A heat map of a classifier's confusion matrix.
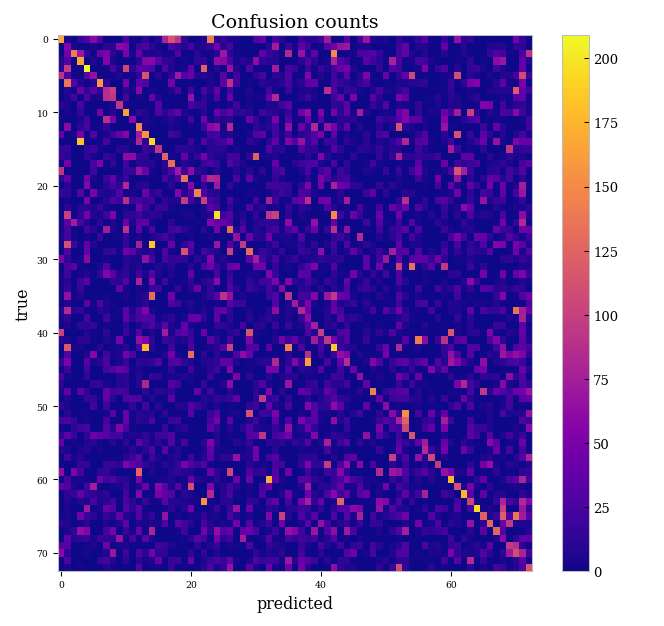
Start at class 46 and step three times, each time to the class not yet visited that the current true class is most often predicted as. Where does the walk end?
71
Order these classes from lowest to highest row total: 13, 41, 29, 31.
31, 13, 29, 41
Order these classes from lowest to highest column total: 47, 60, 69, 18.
47, 18, 69, 60
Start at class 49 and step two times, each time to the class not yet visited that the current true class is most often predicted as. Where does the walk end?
54
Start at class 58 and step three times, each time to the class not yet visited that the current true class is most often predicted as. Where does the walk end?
56
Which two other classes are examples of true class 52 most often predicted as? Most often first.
53, 59
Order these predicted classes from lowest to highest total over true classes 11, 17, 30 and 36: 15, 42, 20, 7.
15, 20, 42, 7
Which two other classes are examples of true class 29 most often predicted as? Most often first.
19, 26
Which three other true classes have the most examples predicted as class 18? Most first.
0, 5, 21
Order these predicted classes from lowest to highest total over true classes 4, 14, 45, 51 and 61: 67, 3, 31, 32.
31, 67, 32, 3
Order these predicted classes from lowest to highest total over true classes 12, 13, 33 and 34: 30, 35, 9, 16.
16, 30, 9, 35
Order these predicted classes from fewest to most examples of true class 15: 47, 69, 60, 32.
47, 32, 60, 69
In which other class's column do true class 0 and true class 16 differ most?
23
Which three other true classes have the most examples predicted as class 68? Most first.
65, 64, 63
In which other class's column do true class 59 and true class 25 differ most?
12
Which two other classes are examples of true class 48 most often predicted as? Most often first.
65, 72
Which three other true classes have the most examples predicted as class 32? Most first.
60, 24, 22
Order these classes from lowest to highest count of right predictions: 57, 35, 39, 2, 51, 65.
51, 39, 35, 57, 65, 2
